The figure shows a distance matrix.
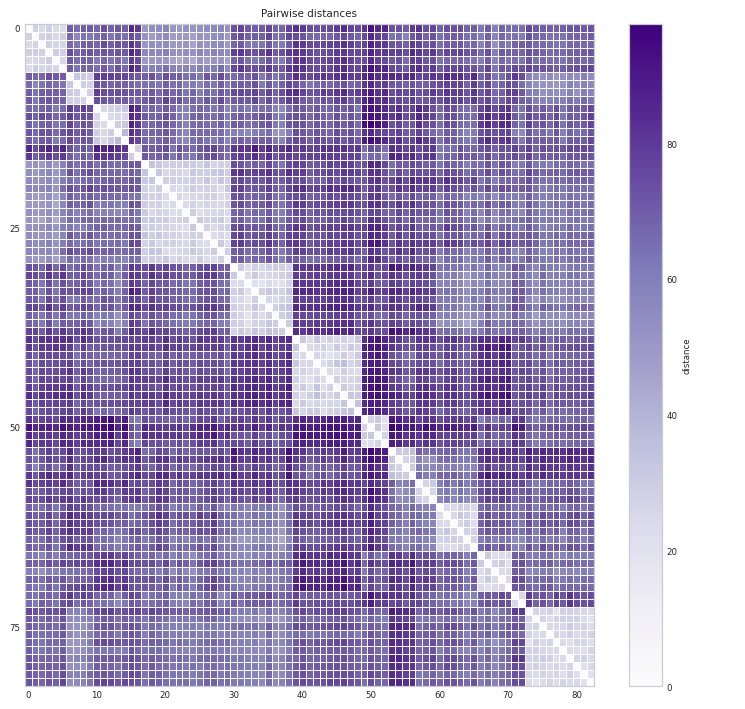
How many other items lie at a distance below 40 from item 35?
8
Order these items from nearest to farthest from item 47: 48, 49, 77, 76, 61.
48, 76, 77, 61, 49
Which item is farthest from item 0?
50
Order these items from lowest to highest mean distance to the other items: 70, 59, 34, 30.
34, 30, 70, 59
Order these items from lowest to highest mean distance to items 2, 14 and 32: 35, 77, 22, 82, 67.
35, 22, 77, 82, 67
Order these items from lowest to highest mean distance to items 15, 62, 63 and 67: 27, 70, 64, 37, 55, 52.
64, 70, 37, 55, 52, 27
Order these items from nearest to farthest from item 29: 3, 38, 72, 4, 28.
28, 4, 3, 72, 38
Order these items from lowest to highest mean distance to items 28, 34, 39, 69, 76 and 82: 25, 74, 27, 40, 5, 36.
74, 36, 25, 27, 40, 5
